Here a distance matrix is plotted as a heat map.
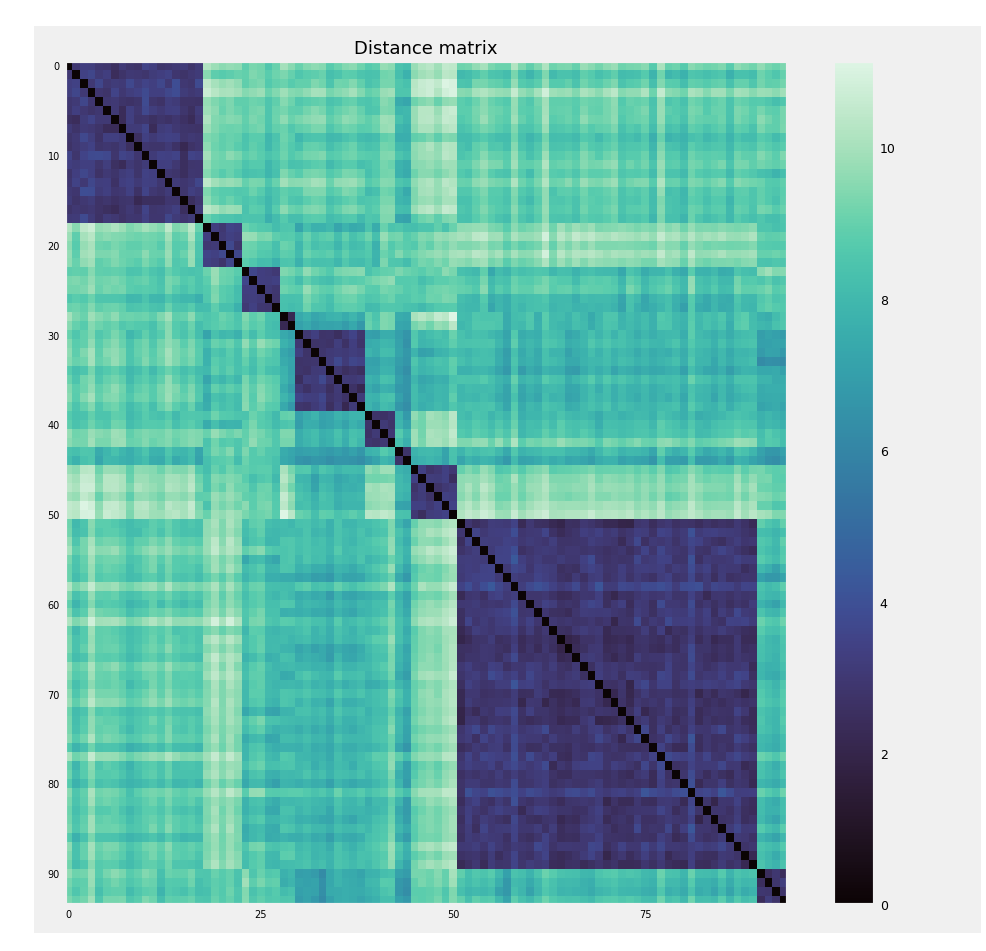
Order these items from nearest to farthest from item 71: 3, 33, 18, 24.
33, 24, 18, 3
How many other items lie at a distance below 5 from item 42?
3
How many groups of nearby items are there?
10
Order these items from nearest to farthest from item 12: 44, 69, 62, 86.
44, 86, 69, 62
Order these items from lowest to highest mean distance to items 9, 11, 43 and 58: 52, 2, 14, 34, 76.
14, 2, 76, 52, 34
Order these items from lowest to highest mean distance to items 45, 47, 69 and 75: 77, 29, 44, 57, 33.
57, 77, 44, 33, 29
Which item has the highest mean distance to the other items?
50
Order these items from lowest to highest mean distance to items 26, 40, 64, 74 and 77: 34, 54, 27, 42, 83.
83, 54, 27, 34, 42
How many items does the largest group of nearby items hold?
39
